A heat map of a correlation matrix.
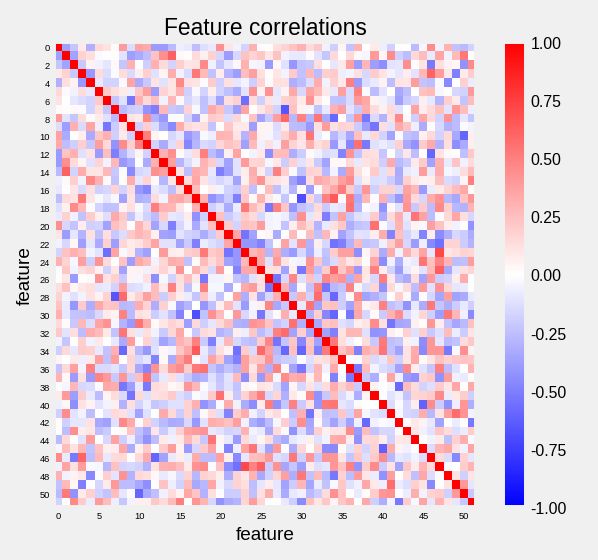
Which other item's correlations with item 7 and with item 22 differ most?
28
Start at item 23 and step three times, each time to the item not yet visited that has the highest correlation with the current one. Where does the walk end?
34
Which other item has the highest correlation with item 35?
16
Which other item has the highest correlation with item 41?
49
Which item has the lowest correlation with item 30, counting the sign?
17
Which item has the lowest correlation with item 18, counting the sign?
26
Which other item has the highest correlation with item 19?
44
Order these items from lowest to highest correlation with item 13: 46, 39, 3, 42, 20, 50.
46, 42, 20, 50, 3, 39
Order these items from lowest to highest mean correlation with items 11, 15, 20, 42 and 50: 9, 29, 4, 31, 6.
6, 29, 31, 4, 9
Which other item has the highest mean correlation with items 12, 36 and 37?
14
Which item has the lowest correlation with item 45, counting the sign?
40
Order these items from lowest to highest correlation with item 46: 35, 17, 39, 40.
35, 39, 17, 40
